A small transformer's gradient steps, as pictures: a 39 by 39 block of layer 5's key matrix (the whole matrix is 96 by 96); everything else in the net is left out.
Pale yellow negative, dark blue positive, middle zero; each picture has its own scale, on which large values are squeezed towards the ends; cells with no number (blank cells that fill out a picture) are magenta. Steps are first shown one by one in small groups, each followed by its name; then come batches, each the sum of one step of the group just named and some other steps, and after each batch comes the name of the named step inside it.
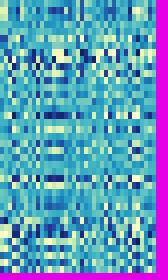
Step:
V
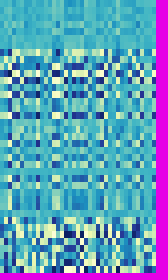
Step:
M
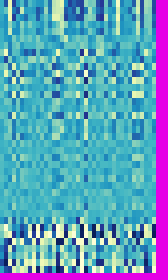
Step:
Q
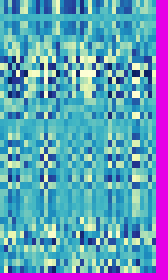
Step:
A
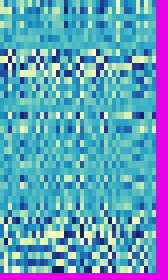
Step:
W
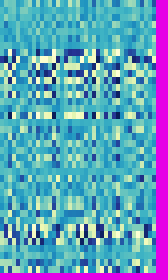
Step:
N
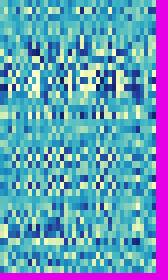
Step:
V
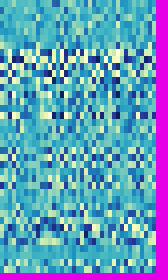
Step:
N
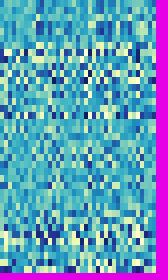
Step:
N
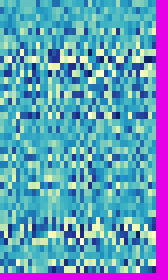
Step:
M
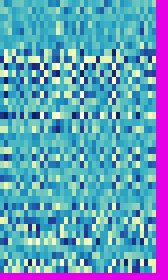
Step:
W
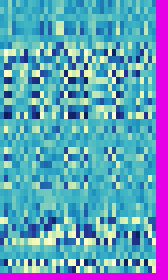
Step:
Q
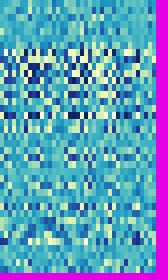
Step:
V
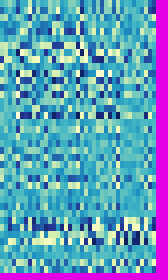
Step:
V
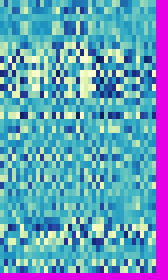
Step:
A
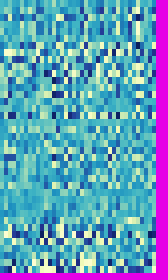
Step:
Q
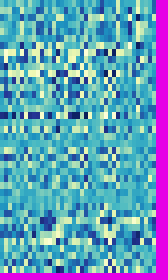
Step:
W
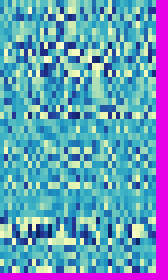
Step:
V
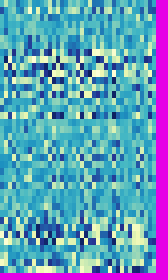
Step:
N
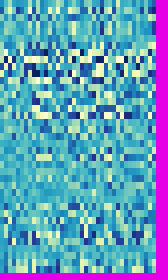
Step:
Q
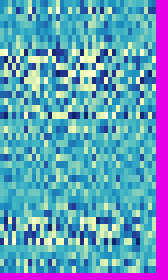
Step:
A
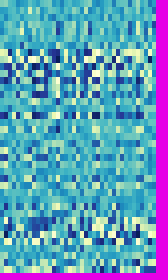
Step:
M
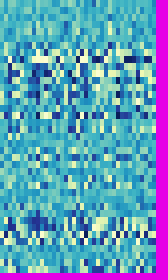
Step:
N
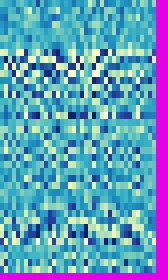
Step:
A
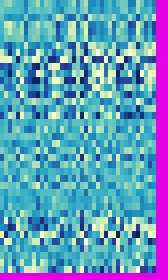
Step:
M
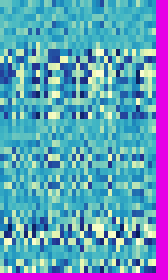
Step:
M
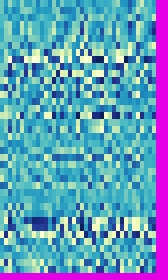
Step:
A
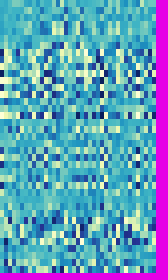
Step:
M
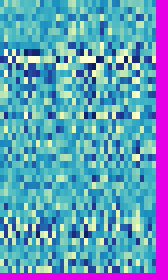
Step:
N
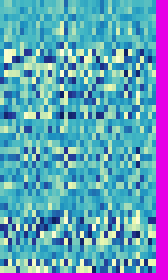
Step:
M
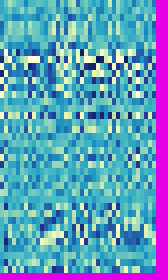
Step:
Q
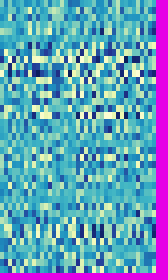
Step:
Q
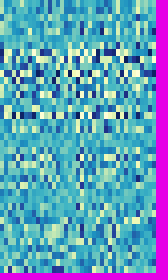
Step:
W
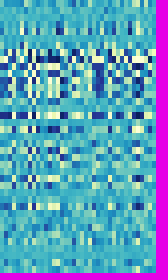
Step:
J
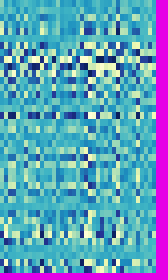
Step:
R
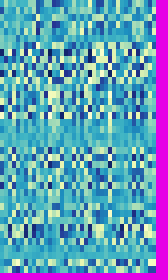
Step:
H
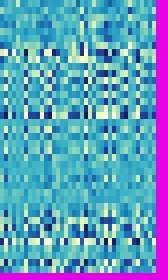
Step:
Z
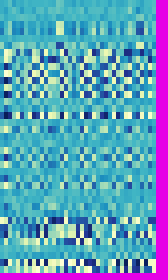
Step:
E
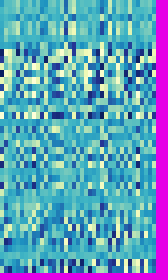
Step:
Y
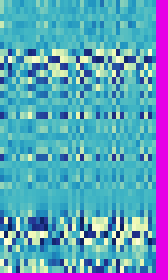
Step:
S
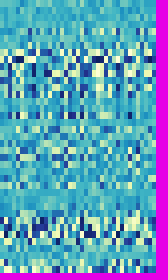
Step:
S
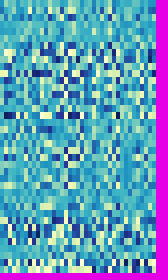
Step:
E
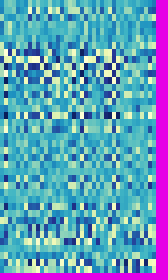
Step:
E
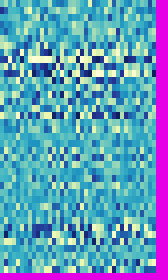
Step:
H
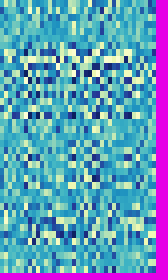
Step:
H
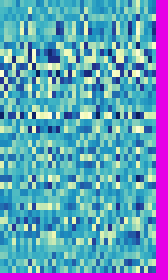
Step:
J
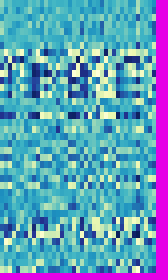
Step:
S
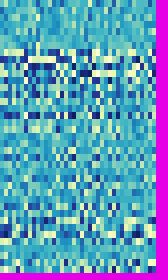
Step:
H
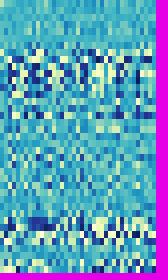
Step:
S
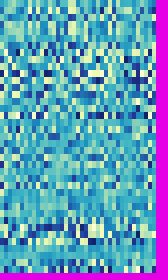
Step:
Y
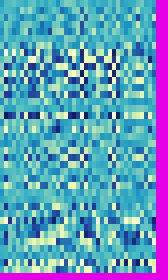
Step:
E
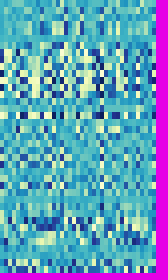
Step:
Y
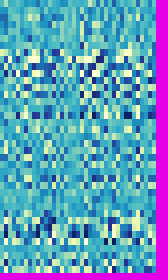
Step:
Z
